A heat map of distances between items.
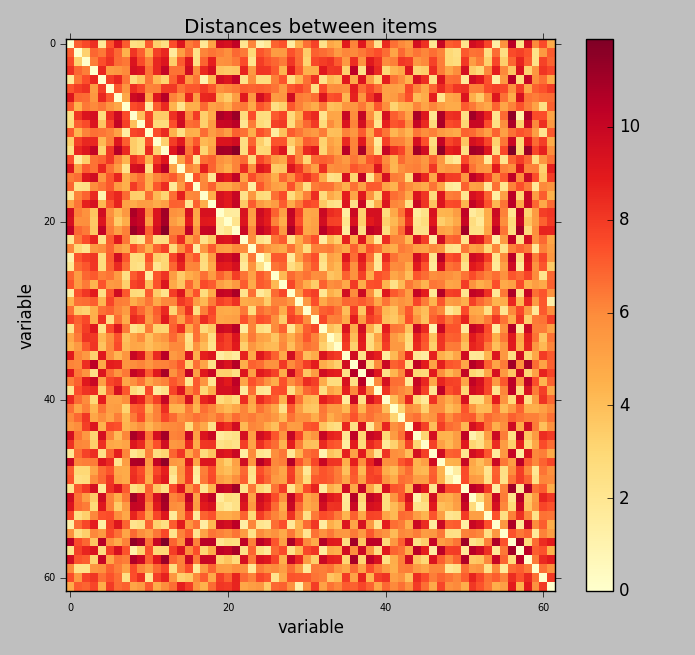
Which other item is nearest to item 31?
5
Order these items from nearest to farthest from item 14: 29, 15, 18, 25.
15, 18, 29, 25
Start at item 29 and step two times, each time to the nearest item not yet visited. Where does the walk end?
25
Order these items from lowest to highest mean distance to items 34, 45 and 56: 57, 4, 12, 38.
38, 4, 57, 12
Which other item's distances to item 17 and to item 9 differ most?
4
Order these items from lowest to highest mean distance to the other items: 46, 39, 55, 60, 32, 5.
55, 46, 32, 39, 60, 5
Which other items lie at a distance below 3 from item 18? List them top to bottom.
15, 33, 34, 36, 38, 43
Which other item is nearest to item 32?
46
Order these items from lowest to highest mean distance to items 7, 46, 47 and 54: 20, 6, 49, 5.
49, 6, 20, 5
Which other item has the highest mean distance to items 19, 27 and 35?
12
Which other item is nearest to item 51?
44
